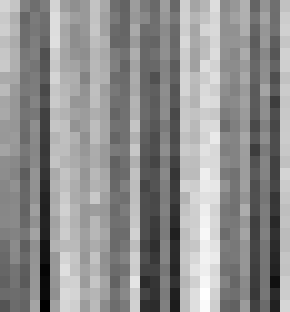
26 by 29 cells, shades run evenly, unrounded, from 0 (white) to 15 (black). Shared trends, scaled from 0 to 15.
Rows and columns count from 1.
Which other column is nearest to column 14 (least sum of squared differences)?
7
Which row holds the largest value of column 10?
18
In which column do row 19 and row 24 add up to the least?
21
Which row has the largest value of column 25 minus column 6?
4
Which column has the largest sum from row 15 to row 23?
5
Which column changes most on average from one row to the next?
14
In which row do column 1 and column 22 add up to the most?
26
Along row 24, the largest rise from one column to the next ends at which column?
15
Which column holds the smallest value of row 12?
22
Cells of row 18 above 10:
6
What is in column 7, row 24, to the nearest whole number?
3
